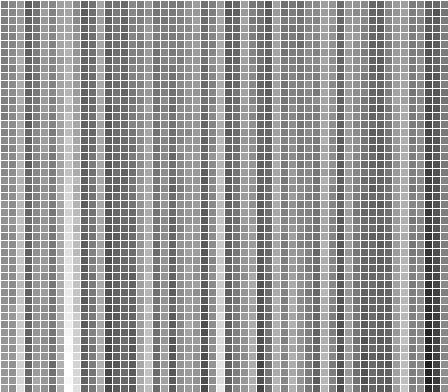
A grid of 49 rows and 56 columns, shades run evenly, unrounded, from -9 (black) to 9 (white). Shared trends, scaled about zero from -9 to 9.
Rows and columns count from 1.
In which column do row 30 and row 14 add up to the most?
9
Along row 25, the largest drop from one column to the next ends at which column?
29
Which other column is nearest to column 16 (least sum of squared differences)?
47
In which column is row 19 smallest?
54
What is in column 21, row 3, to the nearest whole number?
-1
